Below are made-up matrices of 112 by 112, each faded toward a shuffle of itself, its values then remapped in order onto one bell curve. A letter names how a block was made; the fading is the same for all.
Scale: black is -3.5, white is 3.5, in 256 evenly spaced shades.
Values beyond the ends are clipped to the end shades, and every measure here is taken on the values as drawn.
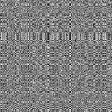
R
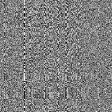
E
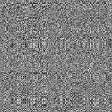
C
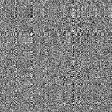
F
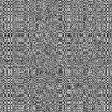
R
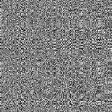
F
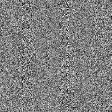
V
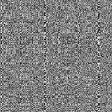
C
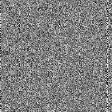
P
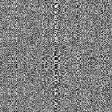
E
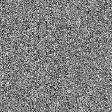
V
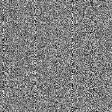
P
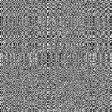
R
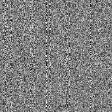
P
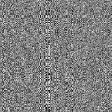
C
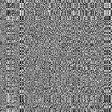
R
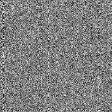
P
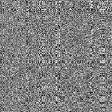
F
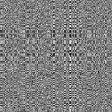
R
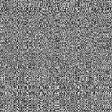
F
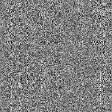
P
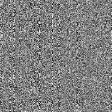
P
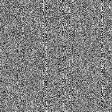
P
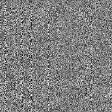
P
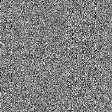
V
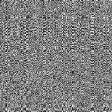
F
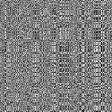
R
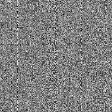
P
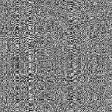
F
